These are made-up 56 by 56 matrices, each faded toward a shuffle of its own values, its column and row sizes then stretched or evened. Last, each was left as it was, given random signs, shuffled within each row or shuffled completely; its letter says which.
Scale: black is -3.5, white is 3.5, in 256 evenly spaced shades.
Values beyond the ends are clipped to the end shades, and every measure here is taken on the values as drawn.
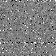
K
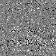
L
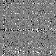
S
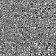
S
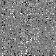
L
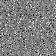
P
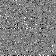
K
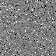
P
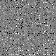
L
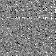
L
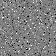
P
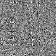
L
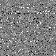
K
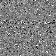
K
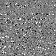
K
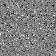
K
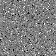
P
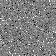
P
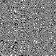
S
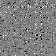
S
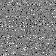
K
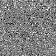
K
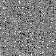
L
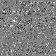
K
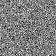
P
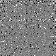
L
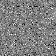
K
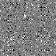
L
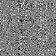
L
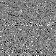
K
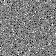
P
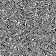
P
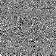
L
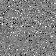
K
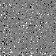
L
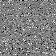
K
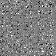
L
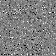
K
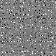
L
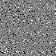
L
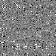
S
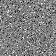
P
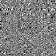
S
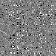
S
